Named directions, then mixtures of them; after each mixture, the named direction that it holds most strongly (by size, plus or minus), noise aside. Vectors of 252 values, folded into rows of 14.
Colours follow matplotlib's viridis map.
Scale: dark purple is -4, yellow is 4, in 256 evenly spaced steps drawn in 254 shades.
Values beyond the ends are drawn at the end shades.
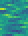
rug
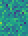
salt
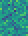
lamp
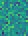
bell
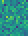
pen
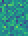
pen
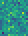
bell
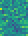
lamp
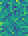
lamp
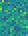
lamp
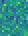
pen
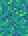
lamp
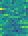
rug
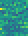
rug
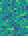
lamp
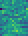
rug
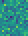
pen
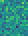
pen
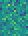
lamp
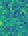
salt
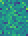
bell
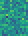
bell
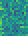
salt
